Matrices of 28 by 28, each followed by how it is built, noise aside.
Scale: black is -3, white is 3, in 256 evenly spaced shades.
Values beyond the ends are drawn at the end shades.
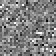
block diagonal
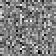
low rank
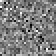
banded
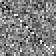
diagonal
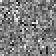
block diagonal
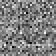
repeating columns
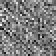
Toeplitz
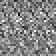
repeating columns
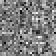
low rank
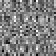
low rank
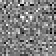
low rank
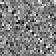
diagonal
